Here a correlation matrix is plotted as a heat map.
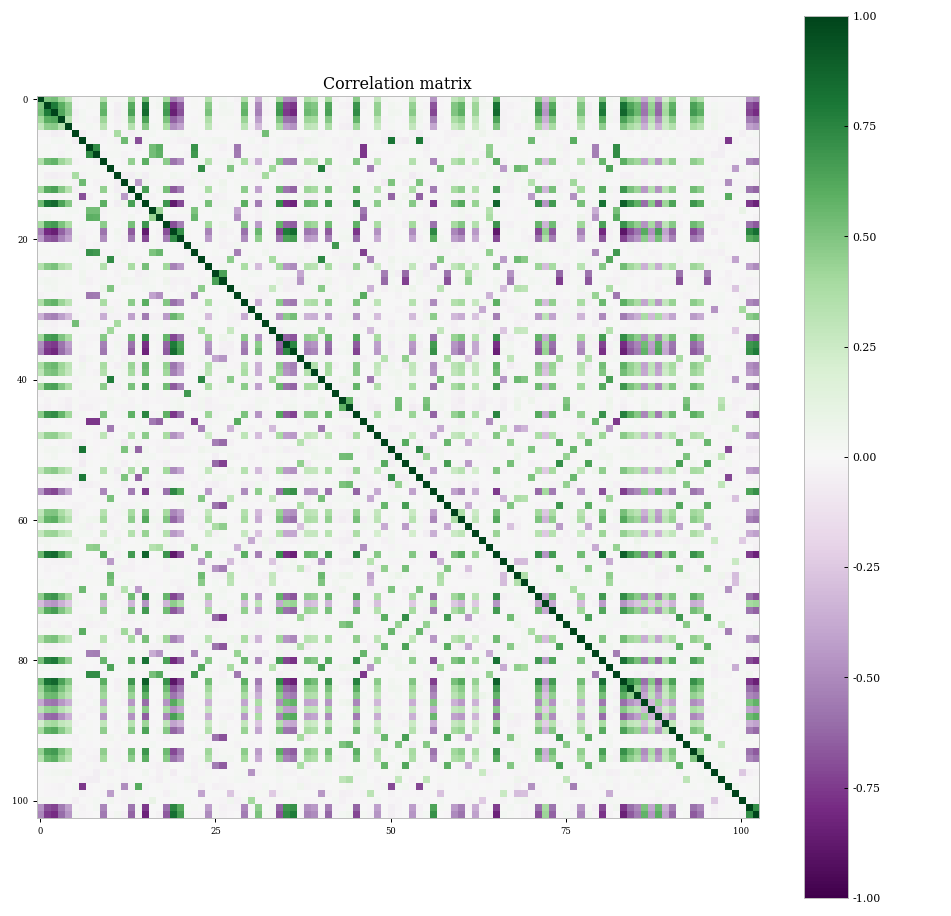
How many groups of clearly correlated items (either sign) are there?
9
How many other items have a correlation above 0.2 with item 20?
10
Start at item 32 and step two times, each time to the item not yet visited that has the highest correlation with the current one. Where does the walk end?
11
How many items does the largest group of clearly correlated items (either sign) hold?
45
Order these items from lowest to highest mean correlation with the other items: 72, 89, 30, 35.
35, 72, 30, 89
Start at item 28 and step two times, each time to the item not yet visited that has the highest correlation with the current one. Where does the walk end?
79
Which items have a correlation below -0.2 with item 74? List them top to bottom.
25, 26, 61
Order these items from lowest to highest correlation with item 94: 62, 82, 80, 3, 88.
88, 82, 62, 3, 80
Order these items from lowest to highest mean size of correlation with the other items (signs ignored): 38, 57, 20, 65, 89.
57, 89, 38, 20, 65
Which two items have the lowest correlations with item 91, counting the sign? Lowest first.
26, 25
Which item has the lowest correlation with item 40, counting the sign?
47
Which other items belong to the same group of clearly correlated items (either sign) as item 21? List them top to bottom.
42
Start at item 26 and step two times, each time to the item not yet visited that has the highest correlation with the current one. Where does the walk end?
61
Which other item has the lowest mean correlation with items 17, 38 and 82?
46
